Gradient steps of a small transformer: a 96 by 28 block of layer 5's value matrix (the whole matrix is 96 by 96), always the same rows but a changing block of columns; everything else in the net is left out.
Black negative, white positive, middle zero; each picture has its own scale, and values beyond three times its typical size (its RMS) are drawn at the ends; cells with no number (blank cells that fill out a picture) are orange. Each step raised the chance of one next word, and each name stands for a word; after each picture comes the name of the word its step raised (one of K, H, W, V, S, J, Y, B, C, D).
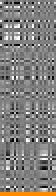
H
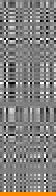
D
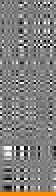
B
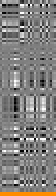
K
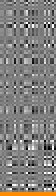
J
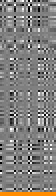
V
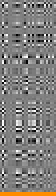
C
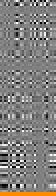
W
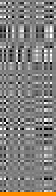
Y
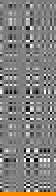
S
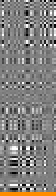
J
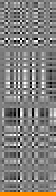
D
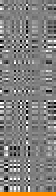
B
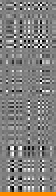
B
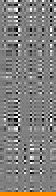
V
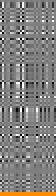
D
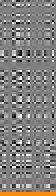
W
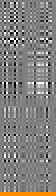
D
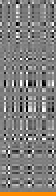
K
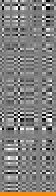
V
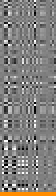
J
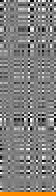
V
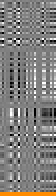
D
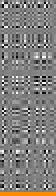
C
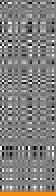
B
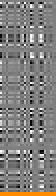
C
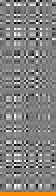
W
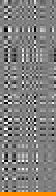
Y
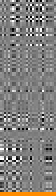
V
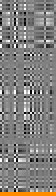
S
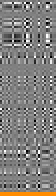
C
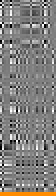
J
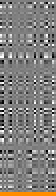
C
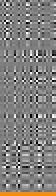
W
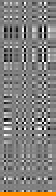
Y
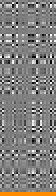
C
